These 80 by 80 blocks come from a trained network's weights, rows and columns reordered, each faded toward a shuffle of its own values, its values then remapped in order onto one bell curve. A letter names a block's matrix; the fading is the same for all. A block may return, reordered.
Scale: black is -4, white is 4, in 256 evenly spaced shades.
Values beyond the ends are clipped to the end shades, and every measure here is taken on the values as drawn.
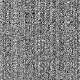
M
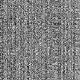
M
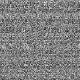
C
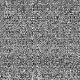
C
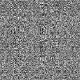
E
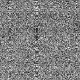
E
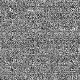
E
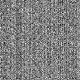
M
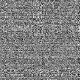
C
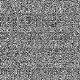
E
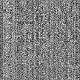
M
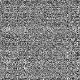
C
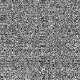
E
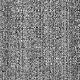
M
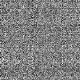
E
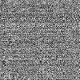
C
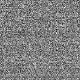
E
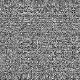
C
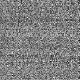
E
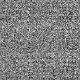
E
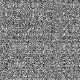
E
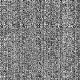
M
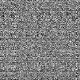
C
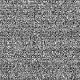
C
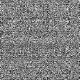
E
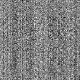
M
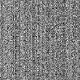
M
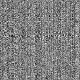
M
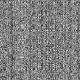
M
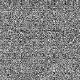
E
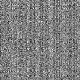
M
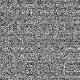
C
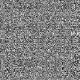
E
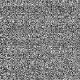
E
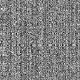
M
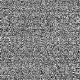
E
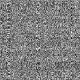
E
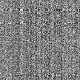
M
